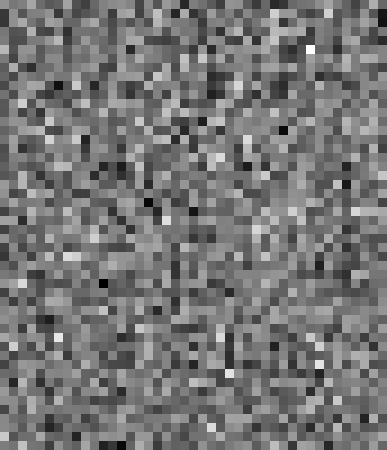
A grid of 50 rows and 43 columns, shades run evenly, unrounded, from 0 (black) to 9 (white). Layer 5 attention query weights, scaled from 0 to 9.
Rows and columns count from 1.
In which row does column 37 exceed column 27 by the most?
2
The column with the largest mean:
16
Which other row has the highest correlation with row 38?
45
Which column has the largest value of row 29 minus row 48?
6
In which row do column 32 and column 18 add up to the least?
15
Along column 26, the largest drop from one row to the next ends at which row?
43
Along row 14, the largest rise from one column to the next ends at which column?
24
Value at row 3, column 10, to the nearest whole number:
5
